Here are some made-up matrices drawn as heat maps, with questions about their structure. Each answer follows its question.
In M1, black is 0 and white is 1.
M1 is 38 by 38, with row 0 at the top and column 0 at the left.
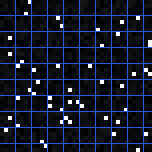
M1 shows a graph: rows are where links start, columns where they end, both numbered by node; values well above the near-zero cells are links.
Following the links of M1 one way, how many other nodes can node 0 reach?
6
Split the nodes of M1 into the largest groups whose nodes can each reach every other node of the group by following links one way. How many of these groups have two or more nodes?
2
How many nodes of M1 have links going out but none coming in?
9
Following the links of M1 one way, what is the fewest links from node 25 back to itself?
4
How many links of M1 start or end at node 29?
5
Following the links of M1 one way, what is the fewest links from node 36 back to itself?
4
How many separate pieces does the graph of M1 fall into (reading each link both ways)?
2
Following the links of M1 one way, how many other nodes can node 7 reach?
5
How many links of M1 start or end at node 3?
1
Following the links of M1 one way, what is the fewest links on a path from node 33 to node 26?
7
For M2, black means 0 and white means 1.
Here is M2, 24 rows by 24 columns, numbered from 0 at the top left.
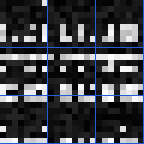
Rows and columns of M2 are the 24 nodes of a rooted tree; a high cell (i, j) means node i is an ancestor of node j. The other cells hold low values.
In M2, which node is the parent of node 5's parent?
11
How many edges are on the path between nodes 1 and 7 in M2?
9
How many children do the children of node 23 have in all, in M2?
2
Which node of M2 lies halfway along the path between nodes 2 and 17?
15
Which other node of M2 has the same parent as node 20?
0
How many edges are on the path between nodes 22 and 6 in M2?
5
